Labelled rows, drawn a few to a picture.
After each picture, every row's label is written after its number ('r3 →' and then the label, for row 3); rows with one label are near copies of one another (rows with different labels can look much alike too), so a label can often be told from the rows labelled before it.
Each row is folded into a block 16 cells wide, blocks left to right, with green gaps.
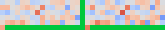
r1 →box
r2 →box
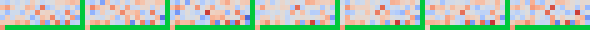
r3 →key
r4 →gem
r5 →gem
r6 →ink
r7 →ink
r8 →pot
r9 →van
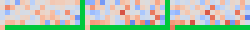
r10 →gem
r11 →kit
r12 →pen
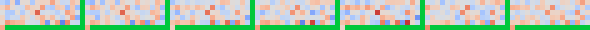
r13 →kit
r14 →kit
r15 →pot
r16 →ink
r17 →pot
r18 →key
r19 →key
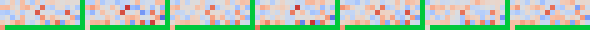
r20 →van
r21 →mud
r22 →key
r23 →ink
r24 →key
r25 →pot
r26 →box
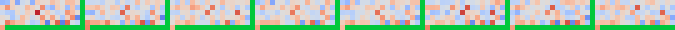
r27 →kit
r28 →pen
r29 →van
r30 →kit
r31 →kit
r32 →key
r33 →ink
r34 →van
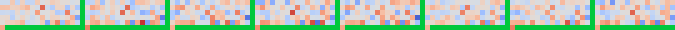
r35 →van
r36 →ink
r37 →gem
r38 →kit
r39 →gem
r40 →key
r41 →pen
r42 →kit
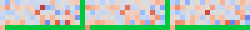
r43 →mud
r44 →key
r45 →kit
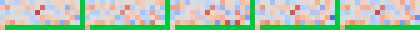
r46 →box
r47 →key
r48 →mud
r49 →box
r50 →box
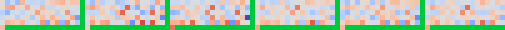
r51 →gem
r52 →mud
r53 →pen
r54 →ink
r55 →gem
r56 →ink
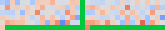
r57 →kit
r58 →pen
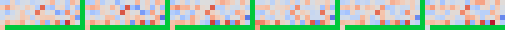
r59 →mud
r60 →mud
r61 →pot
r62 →pen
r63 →pot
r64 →pot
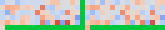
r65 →pot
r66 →gem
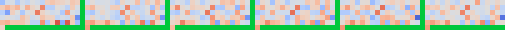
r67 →pot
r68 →pen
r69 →box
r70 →box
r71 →box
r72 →pen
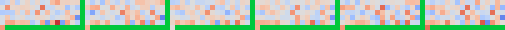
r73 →ink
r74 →gem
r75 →mud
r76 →pen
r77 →key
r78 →pen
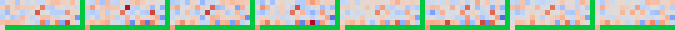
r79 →pot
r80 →van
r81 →box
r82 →ink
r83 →ink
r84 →pen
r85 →mud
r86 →ink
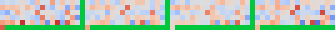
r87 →pen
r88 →van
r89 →pot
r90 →van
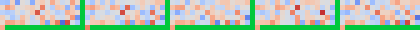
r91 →kit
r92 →key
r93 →gem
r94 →van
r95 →gem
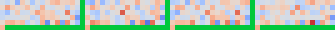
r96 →gem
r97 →kit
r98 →gem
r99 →ink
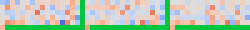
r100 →kit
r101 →van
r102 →pen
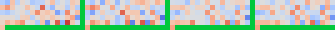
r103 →mud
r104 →gem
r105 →pen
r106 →pen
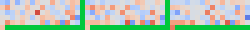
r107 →kit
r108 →pot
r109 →pen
